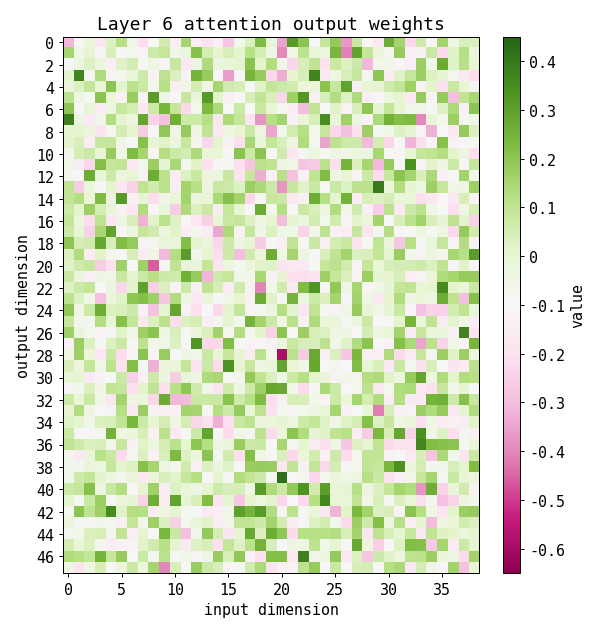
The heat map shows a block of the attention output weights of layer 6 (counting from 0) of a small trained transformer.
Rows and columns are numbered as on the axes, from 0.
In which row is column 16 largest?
42
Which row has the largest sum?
40
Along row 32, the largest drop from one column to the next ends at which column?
10
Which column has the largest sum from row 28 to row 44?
18
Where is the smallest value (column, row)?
20, 28
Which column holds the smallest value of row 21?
13
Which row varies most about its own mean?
7
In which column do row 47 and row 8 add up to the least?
19
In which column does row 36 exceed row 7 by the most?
33
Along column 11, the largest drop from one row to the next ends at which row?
32
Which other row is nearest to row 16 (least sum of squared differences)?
25
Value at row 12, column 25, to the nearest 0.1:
0
